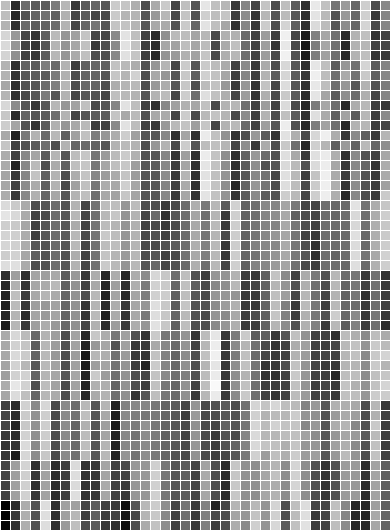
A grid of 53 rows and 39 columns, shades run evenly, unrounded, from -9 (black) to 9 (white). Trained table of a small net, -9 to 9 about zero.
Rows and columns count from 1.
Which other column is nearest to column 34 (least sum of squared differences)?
4
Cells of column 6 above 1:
24
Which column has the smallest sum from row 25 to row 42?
9
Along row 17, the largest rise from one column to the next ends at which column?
21
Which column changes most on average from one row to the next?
2
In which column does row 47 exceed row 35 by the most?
28
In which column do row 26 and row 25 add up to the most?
36
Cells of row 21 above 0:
17
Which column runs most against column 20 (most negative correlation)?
16
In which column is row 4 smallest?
31
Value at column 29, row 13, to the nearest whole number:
8
